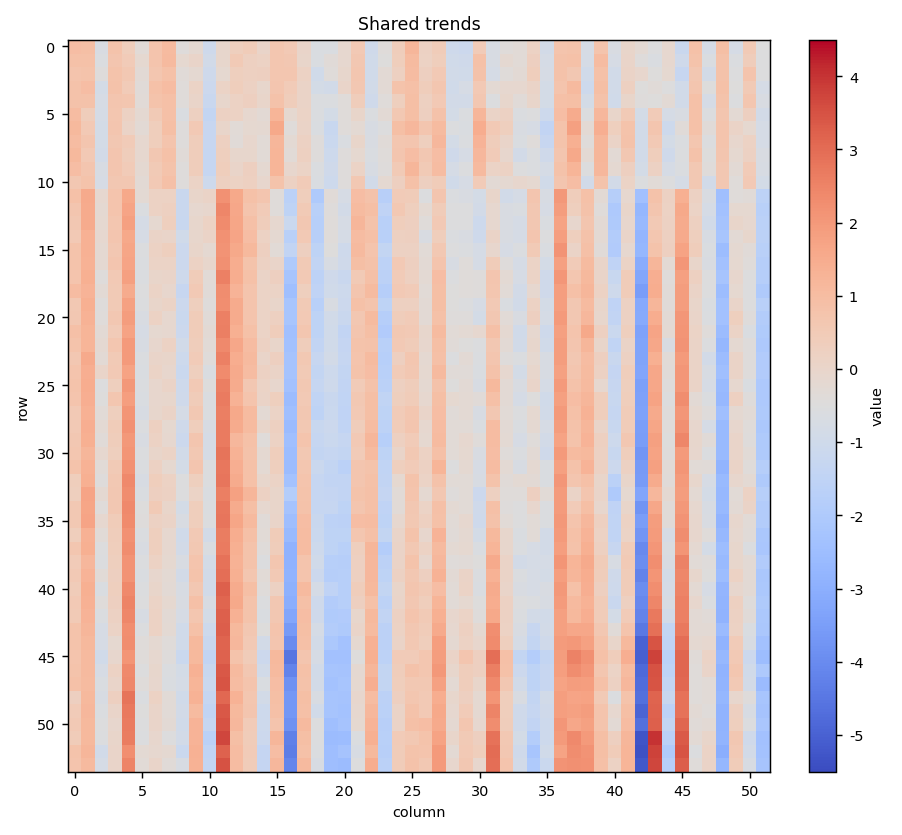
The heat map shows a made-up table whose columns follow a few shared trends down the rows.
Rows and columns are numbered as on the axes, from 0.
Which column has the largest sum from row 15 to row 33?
11
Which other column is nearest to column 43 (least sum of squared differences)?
45
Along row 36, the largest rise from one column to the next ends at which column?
43
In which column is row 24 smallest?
42
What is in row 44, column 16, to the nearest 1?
-4
